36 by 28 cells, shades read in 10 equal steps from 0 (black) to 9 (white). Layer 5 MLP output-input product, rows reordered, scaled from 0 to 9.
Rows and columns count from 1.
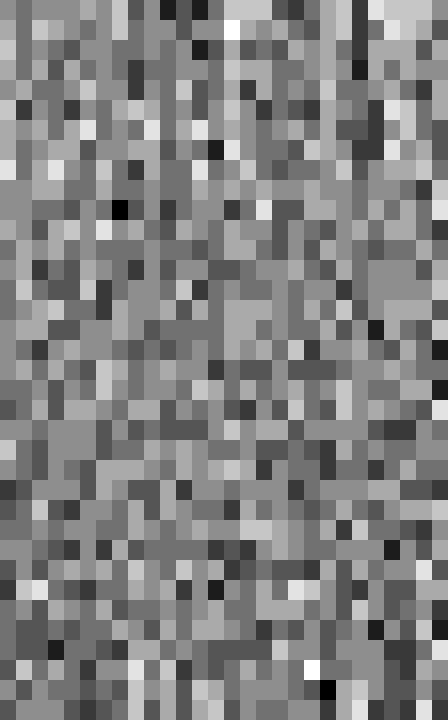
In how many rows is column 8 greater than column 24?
16
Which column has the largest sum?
15
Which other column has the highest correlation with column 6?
12
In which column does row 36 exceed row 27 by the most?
27
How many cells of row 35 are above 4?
14
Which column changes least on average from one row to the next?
10
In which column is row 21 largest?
28
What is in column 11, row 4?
4
